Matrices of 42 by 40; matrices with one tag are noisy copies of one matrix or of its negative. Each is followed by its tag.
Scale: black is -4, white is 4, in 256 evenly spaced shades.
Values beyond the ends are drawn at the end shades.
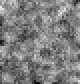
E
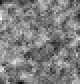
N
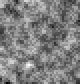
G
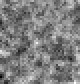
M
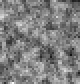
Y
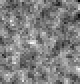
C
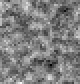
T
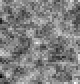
M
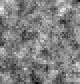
E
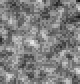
C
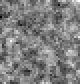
Y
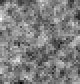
N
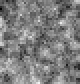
E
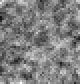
N
